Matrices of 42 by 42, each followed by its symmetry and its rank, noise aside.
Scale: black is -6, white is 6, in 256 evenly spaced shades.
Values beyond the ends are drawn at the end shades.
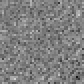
symmetric, rank eight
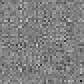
symmetric, rank six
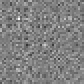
symmetric, rank six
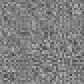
antisymmetric, rank eight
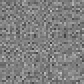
no symmetry, rank six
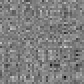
no symmetry, rank six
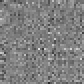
no symmetry, rank six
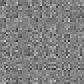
no symmetry, rank four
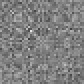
symmetric, rank six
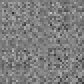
symmetric, rank six
